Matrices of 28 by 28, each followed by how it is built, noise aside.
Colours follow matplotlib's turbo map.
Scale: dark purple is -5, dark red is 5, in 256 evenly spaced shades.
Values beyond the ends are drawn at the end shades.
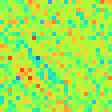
Toeplitz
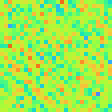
Toeplitz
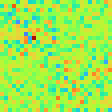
block diagonal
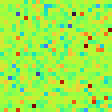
sparse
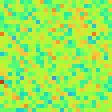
Toeplitz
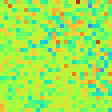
upper triangular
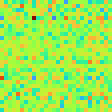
low rank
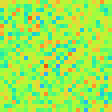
block diagonal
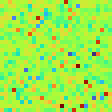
sparse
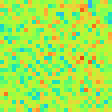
Toeplitz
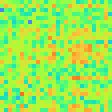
blocks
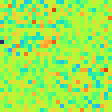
block diagonal
